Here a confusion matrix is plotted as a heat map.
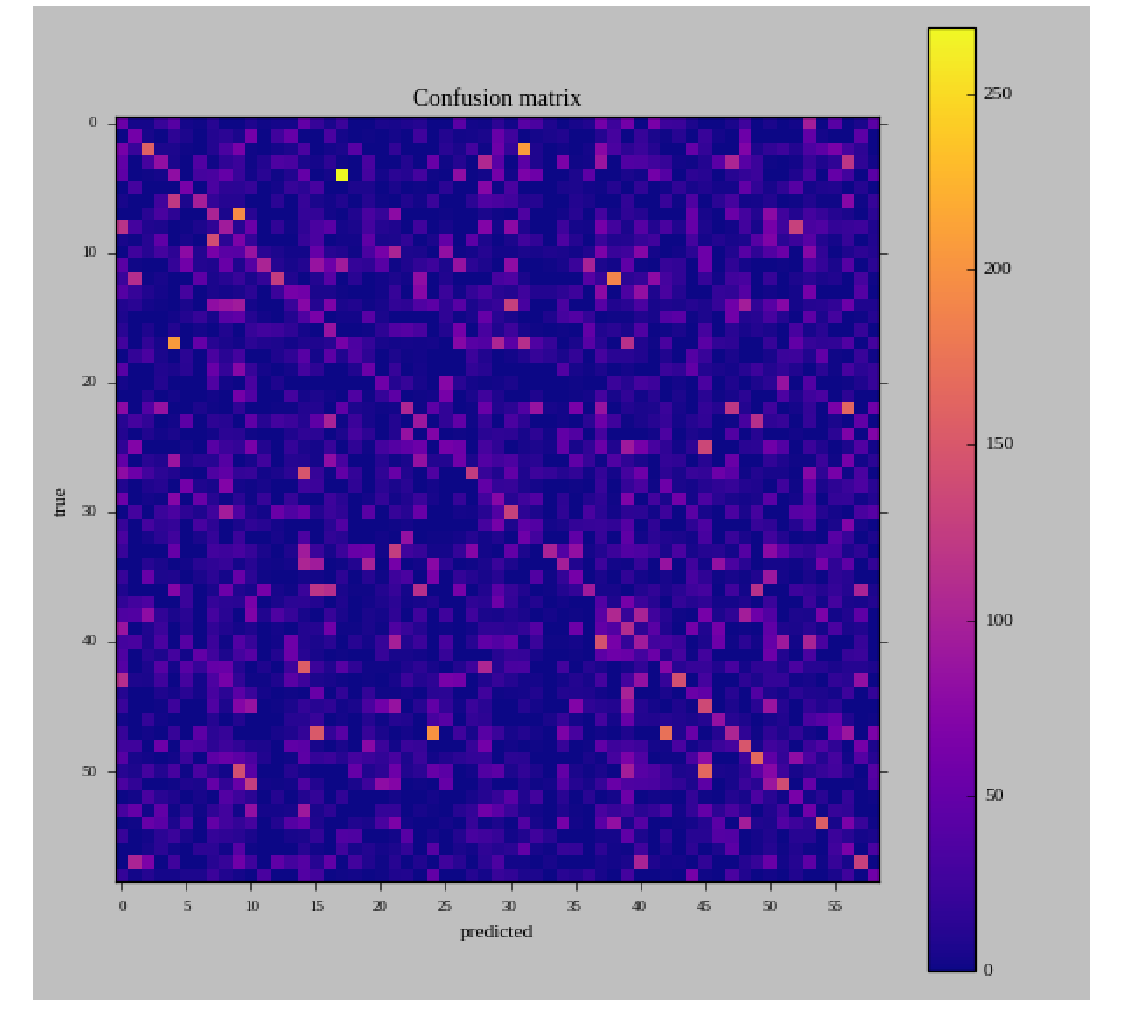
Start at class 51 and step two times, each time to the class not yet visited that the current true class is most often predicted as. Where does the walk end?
21
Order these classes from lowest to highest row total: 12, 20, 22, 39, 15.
20, 15, 39, 12, 22
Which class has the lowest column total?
33
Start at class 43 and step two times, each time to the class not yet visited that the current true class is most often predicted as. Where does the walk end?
53
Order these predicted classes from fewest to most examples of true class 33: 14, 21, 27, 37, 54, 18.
37, 54, 18, 27, 14, 21
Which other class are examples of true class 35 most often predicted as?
50
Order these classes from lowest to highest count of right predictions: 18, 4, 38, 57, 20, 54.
18, 20, 4, 38, 57, 54
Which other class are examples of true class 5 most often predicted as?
28
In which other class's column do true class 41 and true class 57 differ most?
1
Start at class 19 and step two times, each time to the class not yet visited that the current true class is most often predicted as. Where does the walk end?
7
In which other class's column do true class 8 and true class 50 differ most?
45
